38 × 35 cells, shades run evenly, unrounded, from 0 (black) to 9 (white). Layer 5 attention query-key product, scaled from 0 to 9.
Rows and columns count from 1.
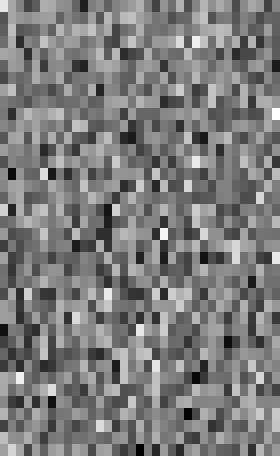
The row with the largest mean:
4
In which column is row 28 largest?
18
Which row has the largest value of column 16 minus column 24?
35
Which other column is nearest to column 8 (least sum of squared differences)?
34
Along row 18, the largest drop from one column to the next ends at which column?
2
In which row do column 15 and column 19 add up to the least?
31
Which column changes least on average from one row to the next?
8
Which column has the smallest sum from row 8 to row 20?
30
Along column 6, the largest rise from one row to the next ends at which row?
15
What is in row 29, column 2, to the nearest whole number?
3
